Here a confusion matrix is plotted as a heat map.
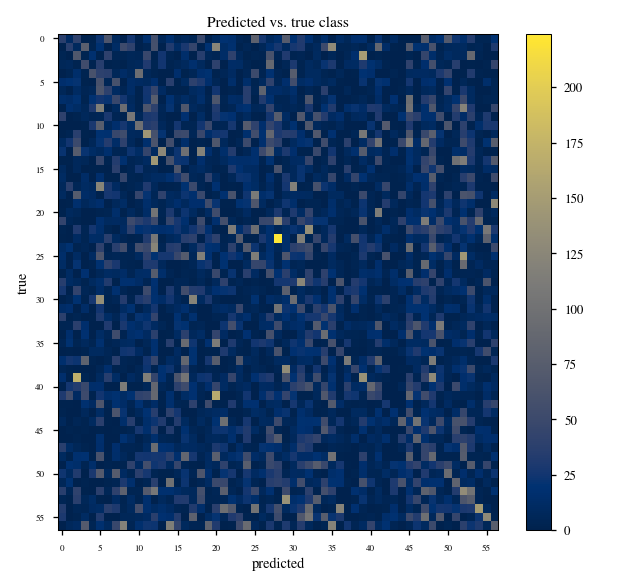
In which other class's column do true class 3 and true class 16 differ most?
27
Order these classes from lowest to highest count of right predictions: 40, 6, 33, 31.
6, 31, 33, 40
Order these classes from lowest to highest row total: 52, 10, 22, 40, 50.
50, 10, 40, 22, 52
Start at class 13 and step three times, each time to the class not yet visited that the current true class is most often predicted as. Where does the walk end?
52
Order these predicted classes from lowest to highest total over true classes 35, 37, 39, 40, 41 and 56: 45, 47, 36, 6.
36, 6, 47, 45
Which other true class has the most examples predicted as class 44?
51
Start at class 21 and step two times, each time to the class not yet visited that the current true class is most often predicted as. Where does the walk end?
31
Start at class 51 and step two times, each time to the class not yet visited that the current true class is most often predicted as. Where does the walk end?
12
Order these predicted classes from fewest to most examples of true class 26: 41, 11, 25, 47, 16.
16, 41, 11, 25, 47
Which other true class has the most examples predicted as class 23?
37
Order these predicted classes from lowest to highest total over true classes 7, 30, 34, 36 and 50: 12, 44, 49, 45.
44, 49, 12, 45
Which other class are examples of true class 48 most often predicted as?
35
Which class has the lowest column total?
43
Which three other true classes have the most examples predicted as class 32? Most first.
22, 55, 54
